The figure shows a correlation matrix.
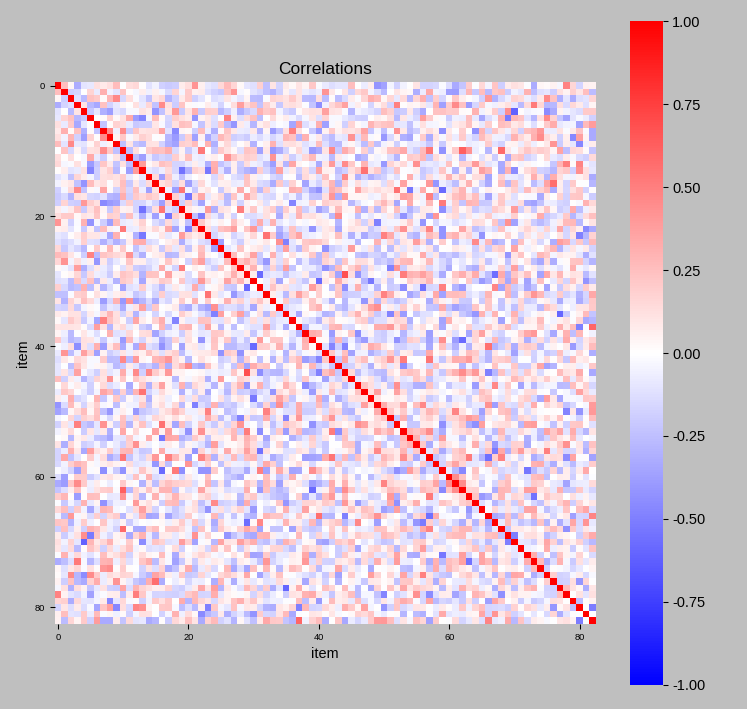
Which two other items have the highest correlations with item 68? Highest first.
10, 57
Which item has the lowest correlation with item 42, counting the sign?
40
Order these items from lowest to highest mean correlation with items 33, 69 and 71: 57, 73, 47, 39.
57, 47, 73, 39
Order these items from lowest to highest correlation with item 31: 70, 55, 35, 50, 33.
70, 55, 50, 35, 33
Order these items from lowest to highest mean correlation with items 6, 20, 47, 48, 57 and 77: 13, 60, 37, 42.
60, 13, 42, 37
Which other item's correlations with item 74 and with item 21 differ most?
8
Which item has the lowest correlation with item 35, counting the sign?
77
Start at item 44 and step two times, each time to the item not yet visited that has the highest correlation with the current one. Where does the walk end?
53
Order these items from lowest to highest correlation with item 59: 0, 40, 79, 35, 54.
79, 0, 35, 40, 54
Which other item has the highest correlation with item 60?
61
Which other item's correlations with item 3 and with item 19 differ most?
73
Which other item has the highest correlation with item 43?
20
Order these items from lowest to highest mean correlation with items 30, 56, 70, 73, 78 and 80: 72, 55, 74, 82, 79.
82, 79, 72, 74, 55
